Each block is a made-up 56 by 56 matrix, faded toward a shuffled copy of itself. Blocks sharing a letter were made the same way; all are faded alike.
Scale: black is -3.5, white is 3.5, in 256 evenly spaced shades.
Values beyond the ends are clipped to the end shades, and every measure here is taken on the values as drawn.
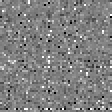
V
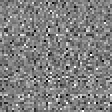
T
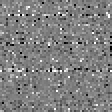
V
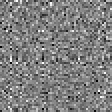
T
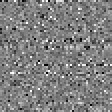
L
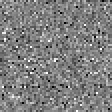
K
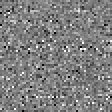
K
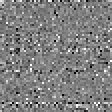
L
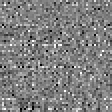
L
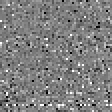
V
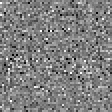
K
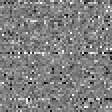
L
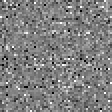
V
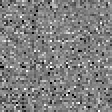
V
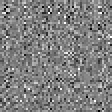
T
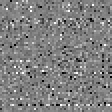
V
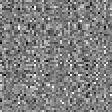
T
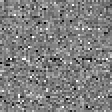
K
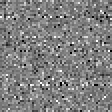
K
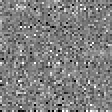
L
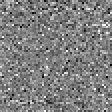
K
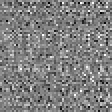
T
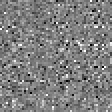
L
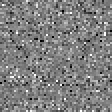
K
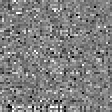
L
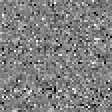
V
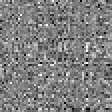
T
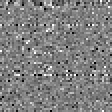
L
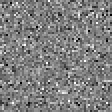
K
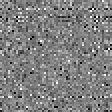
L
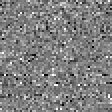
K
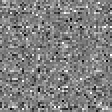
L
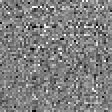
L
